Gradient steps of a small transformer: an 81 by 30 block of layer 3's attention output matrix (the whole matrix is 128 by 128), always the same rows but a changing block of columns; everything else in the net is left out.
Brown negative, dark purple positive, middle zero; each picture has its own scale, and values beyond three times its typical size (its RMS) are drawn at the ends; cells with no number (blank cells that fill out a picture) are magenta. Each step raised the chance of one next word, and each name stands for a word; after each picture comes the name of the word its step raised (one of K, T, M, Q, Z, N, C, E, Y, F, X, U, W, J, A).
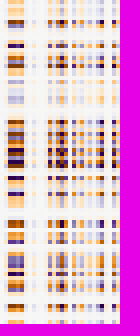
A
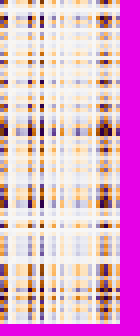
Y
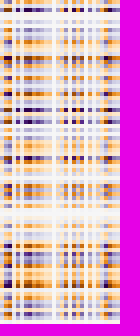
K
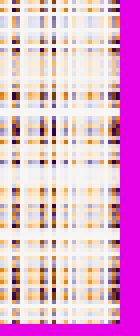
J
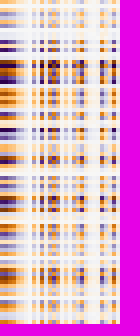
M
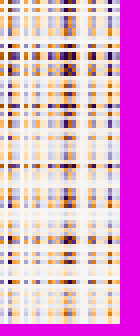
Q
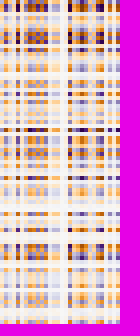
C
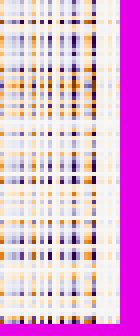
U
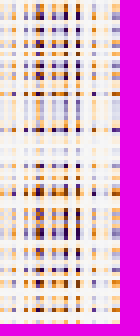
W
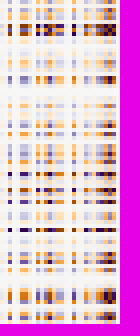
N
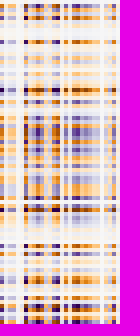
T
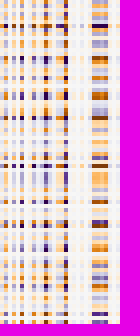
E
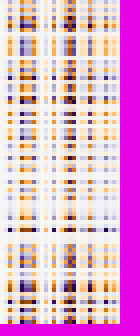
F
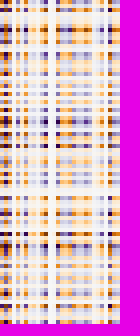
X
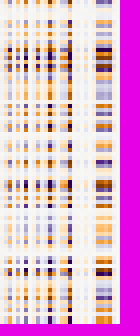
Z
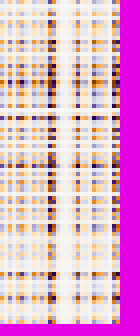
M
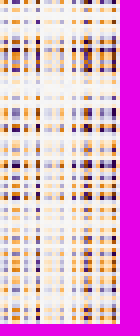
Z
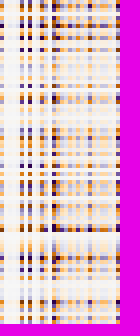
C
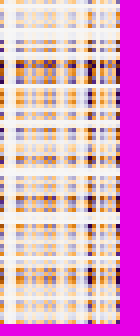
M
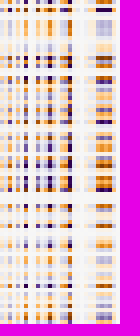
K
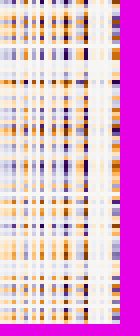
Y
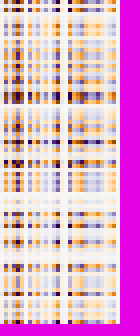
J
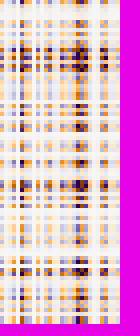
Z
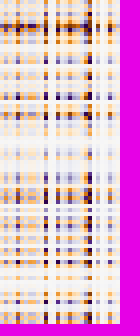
E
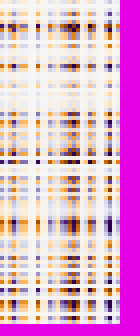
A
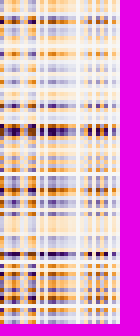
Y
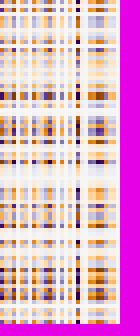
J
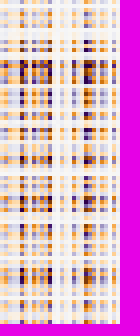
M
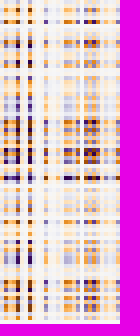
A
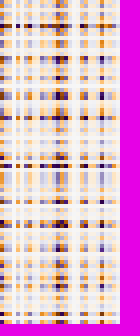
E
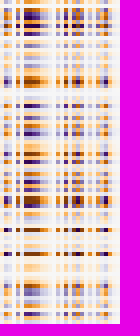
N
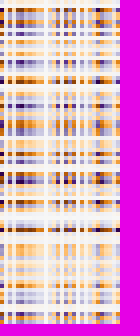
N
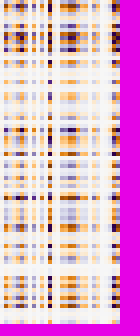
C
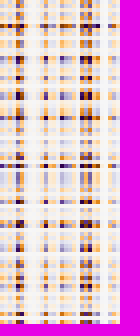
E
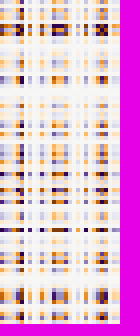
N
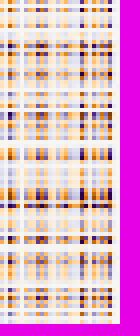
Q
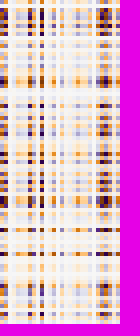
N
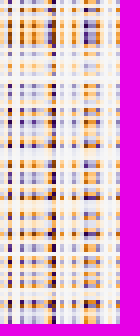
X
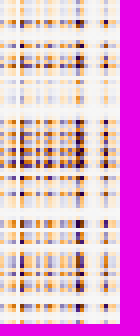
A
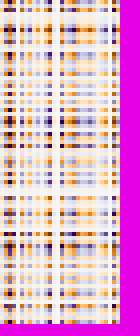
X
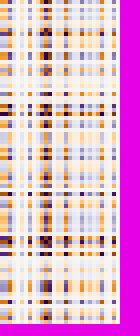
Q
